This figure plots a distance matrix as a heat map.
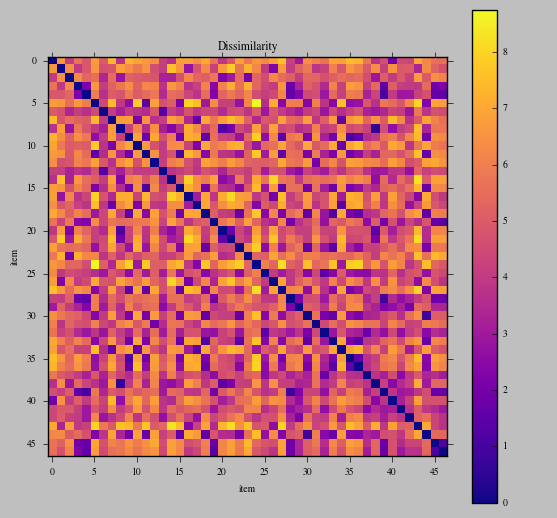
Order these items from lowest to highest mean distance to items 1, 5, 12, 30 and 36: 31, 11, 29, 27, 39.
11, 27, 31, 39, 29
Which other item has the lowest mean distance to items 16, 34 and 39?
17
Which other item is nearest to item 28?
39
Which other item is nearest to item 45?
46
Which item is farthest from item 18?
24
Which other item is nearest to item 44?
30
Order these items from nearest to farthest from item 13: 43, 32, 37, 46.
32, 37, 46, 43
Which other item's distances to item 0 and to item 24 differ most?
40
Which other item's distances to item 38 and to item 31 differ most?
8
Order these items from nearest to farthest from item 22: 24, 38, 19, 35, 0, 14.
35, 38, 19, 14, 0, 24
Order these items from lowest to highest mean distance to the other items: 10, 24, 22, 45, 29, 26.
29, 22, 45, 26, 10, 24
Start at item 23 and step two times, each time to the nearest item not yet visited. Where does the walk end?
20
